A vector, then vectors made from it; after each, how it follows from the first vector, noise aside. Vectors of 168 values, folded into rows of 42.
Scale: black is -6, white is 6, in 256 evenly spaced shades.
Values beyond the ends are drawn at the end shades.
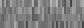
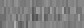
partly zeroed.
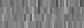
negated, partly zeroed.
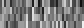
negated, scaled up.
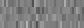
negated, partly zeroed.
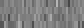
reversed, negated, partly zeroed.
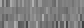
partly zeroed.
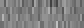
negated, partly zeroed.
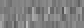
negated, partly zeroed.
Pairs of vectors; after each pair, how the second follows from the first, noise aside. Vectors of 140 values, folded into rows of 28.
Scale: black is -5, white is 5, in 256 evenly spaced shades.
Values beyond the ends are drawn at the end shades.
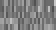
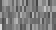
reversed.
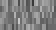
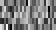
wrapped around, negated, scaled up.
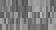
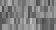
wrapped around, negated.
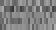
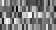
wrapped around, negated, scaled up.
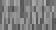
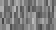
reversed, negated.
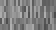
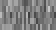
reversed, negated.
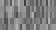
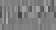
wrapped around, partly zeroed.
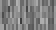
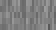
wrapped around, shrunk.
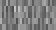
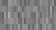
wrapped around, shrunk.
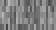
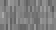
shrunk.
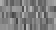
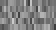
reversed, negated.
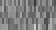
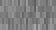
shrunk.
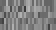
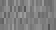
shrunk.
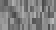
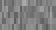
wrapped around, shrunk.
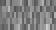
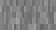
wrapped around, shrunk.
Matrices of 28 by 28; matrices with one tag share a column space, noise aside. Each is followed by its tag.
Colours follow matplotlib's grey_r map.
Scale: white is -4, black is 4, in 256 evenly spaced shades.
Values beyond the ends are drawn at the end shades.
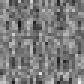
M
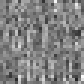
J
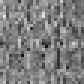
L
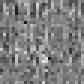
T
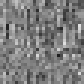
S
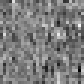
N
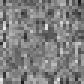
M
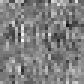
N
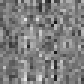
J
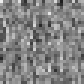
N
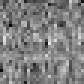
N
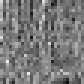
M
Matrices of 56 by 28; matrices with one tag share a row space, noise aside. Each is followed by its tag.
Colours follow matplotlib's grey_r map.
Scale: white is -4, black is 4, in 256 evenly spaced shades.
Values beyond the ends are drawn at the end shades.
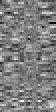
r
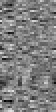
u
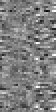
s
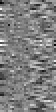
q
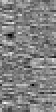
u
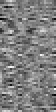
u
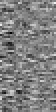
u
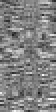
r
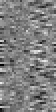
q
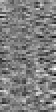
s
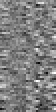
s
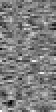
u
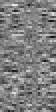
r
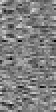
u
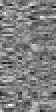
u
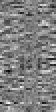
r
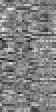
u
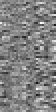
s
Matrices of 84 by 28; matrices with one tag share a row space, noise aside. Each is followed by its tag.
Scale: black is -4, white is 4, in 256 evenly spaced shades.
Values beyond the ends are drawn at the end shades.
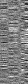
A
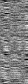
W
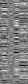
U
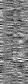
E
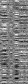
U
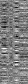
U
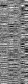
A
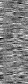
E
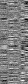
A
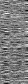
W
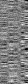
A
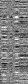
U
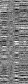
U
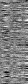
W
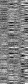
A
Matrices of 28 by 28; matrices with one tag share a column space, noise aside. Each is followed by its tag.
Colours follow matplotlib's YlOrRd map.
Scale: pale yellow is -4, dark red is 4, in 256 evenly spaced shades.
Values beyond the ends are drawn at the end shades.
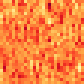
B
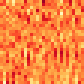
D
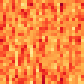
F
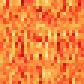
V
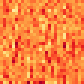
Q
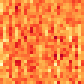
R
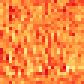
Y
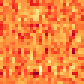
Y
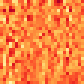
D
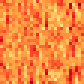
F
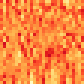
D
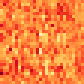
Y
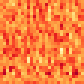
Y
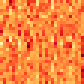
V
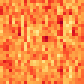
R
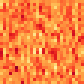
Y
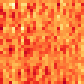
F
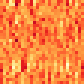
B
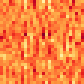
V
